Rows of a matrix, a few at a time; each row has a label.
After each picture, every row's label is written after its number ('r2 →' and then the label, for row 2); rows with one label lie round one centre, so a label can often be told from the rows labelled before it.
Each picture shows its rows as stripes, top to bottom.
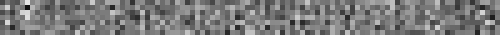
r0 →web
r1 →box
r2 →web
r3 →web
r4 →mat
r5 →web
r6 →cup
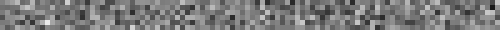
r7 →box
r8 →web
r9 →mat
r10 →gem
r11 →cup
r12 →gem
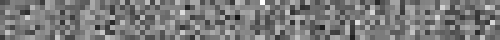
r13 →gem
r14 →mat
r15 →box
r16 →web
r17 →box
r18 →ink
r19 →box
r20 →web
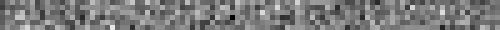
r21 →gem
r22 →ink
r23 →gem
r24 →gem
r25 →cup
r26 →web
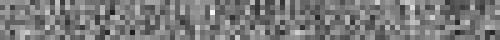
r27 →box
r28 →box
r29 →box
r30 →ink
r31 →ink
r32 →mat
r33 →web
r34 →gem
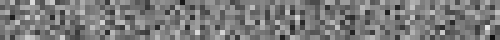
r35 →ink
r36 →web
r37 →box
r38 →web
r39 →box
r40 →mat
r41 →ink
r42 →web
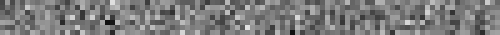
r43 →ink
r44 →web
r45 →gem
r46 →gem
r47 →box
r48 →cup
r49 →box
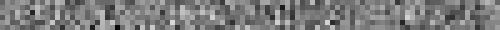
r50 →mat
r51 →box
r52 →box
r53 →box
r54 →ink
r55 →cup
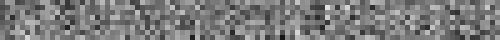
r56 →cup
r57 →ink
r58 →box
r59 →ink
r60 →web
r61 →ink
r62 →gem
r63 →web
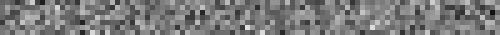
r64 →ink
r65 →box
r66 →web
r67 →web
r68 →mat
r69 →cup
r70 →gem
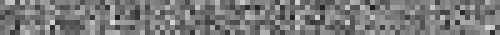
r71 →mat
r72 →ink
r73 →web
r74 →cup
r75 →ink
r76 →mat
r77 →web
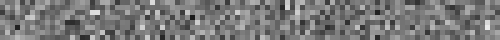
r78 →cup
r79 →box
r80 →gem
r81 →web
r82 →mat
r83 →mat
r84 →box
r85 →gem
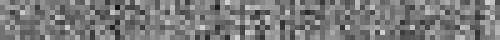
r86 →mat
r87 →cup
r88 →ink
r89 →mat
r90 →cup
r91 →box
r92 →cup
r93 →cup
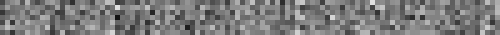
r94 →cup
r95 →box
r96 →gem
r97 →cup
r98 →web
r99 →mat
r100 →web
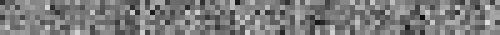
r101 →web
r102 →mat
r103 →gem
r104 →cup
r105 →mat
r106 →cup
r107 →cup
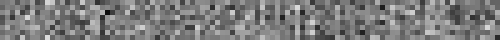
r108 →ink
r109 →gem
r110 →box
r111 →web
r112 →gem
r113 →mat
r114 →gem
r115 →mat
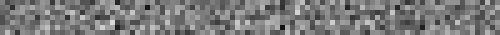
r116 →cup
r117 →web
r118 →gem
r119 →ink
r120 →cup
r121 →cup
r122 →mat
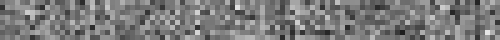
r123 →gem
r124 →gem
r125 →web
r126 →ink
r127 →gem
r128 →cup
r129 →mat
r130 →cup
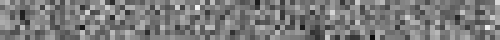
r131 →box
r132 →gem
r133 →cup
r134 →box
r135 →box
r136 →mat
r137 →ink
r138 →ink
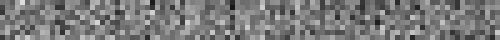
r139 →gem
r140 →gem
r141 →cup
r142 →ink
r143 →gem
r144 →cup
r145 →box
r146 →web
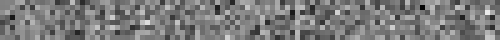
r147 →gem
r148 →cup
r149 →mat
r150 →web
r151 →gem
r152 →web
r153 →mat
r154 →mat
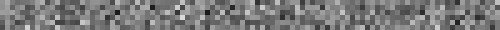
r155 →box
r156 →gem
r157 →cup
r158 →box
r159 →ink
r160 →web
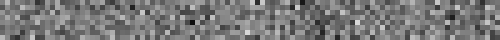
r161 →box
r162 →mat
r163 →ink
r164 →box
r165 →mat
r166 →box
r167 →cup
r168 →ink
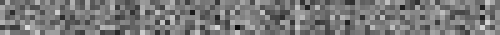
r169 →mat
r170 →cup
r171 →web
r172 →cup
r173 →mat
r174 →web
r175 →mat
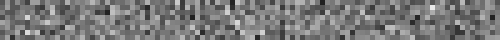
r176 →gem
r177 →ink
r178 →ink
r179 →web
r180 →cup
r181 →gem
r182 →web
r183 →box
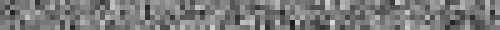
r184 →ink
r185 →ink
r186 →web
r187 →web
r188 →box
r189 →box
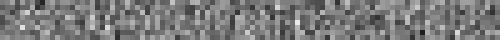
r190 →ink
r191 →ink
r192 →web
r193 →gem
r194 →gem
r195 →gem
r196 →cup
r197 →cup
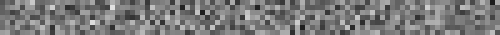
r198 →web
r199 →ink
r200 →web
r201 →cup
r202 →gem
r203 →box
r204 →mat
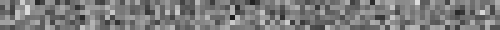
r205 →ink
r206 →web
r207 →web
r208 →gem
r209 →mat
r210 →ink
